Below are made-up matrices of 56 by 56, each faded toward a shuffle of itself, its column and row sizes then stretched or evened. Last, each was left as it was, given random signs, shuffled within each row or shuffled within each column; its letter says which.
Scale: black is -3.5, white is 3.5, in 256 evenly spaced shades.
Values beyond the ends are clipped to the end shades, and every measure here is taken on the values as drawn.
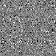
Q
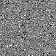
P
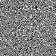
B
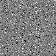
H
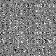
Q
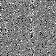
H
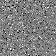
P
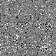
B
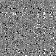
B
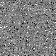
P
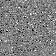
P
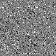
B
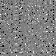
Q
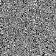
H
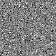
H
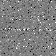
P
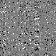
Q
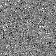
P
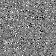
P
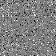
B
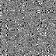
Q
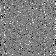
H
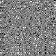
Q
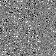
B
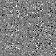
Q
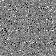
P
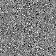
H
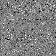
P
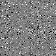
B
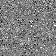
P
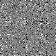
B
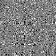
Q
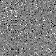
Q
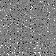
Q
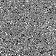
P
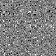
Q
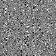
H
